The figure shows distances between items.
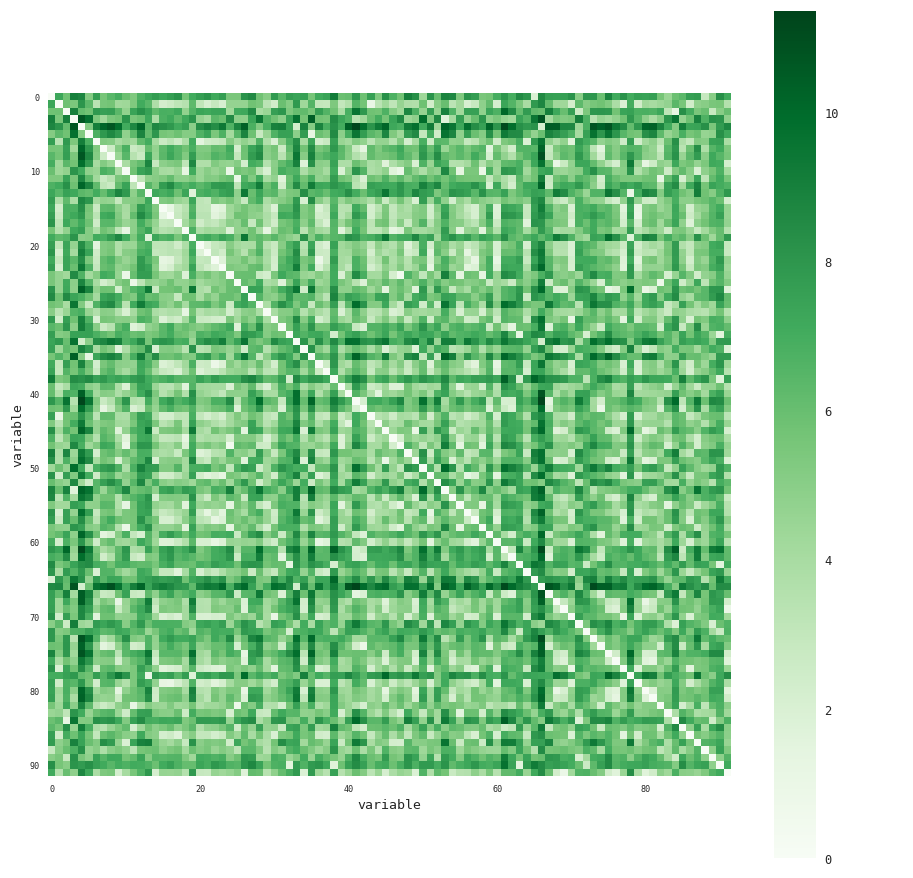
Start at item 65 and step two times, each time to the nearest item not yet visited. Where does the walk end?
88
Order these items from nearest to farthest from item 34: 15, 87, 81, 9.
9, 81, 87, 15
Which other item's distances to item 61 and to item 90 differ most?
38
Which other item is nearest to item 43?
1
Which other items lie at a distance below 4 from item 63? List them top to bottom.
32, 38, 72, 90
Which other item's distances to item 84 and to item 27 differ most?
2
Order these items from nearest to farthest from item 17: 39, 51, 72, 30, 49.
30, 51, 39, 49, 72
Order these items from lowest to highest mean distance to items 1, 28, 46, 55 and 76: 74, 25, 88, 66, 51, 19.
51, 88, 25, 74, 19, 66
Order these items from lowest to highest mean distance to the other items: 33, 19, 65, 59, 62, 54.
54, 59, 62, 19, 65, 33
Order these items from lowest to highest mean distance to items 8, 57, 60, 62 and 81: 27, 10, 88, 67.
67, 88, 10, 27
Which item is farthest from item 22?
66
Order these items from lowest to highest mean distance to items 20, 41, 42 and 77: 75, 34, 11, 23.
11, 23, 34, 75
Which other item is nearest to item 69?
91
